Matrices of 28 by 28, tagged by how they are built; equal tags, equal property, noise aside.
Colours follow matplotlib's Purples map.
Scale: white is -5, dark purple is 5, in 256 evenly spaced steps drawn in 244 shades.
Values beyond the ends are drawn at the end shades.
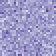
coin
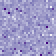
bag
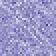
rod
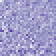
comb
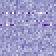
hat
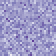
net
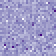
bag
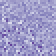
comb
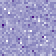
bag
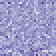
hat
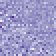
comb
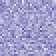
net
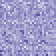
net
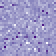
bag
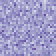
net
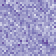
rod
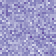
rod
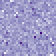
bag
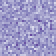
coin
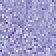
comb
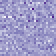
hat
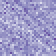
rod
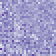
comb
